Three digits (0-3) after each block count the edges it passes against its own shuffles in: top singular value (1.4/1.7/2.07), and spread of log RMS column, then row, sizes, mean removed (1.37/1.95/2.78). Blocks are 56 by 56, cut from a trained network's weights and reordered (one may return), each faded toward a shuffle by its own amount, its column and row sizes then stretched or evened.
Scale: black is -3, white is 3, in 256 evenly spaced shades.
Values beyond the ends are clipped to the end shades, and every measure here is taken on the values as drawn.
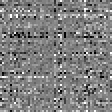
1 3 3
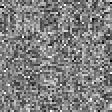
2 0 0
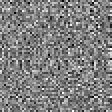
3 1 1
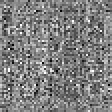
1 1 2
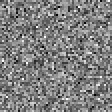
0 0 1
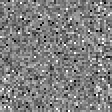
0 1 0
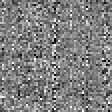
0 3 0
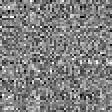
3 1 2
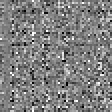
0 3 1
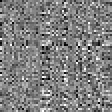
3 3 1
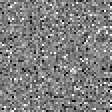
1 1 0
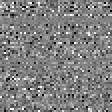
2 0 3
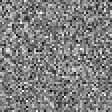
2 0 0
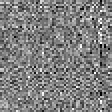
3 1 1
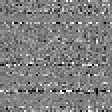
1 1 3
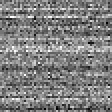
3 1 2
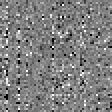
2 2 1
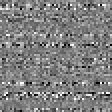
2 0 3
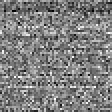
1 0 1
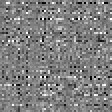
1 2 3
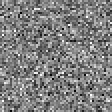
0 0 1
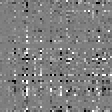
2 3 3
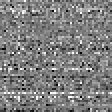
1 1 3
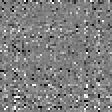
0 2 2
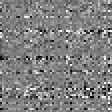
1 3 3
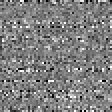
0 0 3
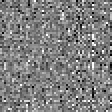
2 2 0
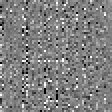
1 3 0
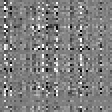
2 3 3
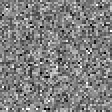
1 0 1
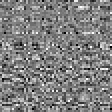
3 0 3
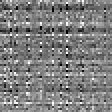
3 3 1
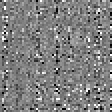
1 3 2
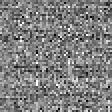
0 2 1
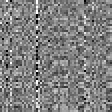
3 2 0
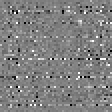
1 1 3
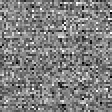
1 2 0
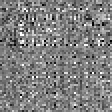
1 1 3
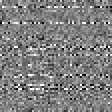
3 0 3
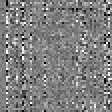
0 3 2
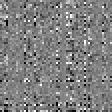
2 3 2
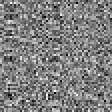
3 1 1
